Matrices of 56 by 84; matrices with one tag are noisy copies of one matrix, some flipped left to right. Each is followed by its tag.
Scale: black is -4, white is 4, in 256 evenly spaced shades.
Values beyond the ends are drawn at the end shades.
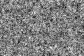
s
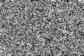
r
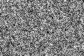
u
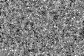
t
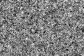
u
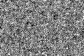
t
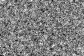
r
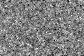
r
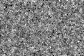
s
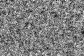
t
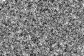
r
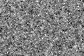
u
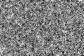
r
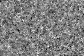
u
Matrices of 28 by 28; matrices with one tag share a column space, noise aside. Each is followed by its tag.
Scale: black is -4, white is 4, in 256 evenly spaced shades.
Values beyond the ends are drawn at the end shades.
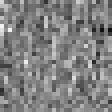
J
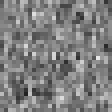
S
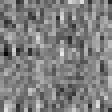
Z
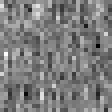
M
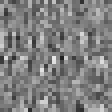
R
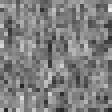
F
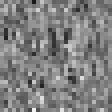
F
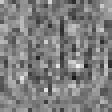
J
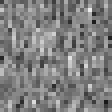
R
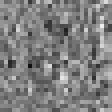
J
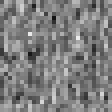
S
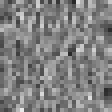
Z
